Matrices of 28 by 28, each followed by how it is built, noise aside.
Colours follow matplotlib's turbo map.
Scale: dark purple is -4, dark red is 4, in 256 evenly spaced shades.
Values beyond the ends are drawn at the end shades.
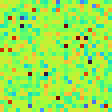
sparse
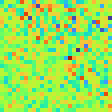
upper triangular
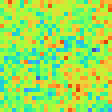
smooth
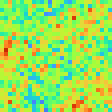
smooth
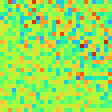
upper triangular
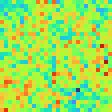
smooth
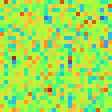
repeating columns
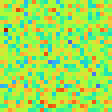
repeating columns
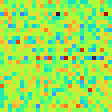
uneven rows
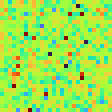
sparse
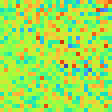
upper triangular
